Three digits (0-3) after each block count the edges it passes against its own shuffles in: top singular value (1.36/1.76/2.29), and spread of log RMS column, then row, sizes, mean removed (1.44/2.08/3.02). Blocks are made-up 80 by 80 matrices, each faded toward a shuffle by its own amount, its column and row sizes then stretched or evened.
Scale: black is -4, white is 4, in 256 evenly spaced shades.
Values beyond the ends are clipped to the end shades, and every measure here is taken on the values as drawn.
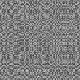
3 0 2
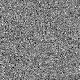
1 0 0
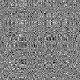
3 1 2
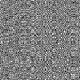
3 1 0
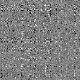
2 2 2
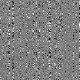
2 3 1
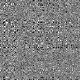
2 2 2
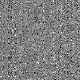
2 2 0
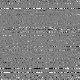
3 0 3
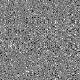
2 1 1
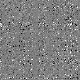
0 2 2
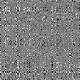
3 2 2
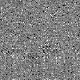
2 1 1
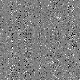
2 2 0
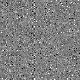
2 1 0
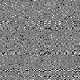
3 0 2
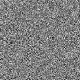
2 1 0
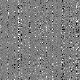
1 3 1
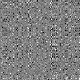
3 2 1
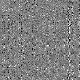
2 2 0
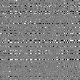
3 1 3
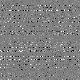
2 0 3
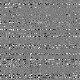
1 2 3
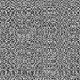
3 2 2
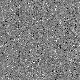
0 1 0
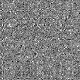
2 0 1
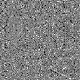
2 1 0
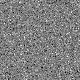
0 0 0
